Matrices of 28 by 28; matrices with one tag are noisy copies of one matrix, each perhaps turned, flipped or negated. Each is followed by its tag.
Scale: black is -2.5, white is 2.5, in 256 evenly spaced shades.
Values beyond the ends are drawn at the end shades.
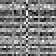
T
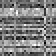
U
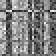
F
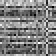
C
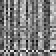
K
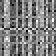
T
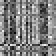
U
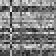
F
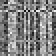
U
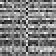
T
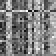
F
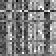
F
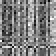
C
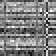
C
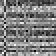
K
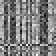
U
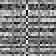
T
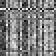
C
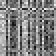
C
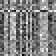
U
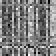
C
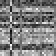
F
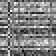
C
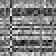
U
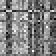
F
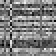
U
